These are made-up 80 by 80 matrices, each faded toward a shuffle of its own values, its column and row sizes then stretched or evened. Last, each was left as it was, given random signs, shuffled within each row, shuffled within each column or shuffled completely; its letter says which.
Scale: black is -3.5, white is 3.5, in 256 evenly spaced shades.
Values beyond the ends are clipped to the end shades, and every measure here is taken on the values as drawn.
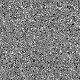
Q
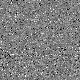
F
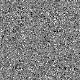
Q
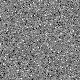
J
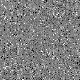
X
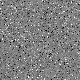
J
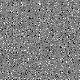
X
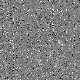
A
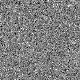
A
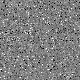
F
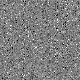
A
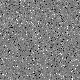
J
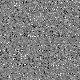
F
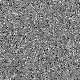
J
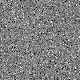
J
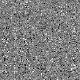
X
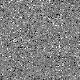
Q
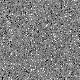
A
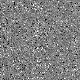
Q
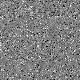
F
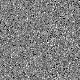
A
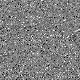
F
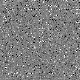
Q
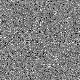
F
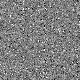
A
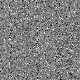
A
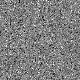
A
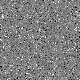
F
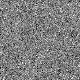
A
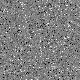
J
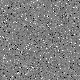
J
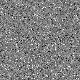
F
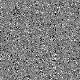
Q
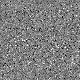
F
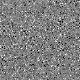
X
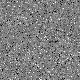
J
